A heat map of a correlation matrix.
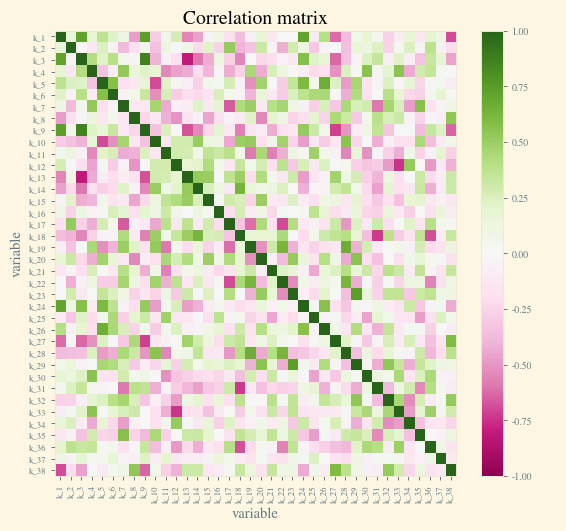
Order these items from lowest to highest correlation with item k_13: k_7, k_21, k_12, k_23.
k_7, k_21, k_12, k_23
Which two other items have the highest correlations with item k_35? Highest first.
k_7, k_10
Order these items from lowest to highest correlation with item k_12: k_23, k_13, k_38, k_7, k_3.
k_38, k_23, k_3, k_7, k_13
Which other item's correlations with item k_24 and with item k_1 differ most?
k_27
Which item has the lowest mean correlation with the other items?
k_31
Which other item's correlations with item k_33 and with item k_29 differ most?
k_20
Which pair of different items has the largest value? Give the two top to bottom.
k_3, k_9
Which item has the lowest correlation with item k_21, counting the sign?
k_11
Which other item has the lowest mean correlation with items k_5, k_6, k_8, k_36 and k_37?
k_10
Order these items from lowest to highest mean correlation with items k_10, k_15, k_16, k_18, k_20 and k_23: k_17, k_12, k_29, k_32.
k_17, k_32, k_12, k_29
